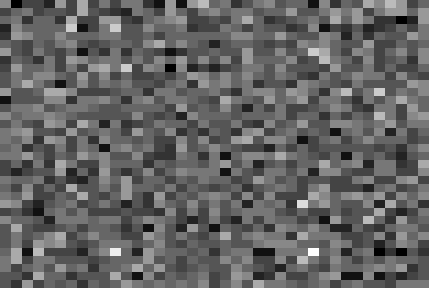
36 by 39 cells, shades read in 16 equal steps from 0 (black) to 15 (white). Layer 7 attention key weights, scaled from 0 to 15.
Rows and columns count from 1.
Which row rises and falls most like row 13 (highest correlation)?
30
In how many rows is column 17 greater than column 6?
13
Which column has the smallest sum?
32
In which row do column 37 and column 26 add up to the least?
3
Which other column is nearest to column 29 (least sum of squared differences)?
11
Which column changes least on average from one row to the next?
9
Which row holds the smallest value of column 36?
17
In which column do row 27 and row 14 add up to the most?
35
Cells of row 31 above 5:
21
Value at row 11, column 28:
8
